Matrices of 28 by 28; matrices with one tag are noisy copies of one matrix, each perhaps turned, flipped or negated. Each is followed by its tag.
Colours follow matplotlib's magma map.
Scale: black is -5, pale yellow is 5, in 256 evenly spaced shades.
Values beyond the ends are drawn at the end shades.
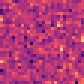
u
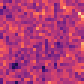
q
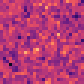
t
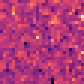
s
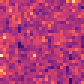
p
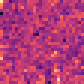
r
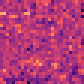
p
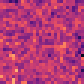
p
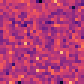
u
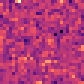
u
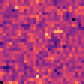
t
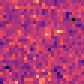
t
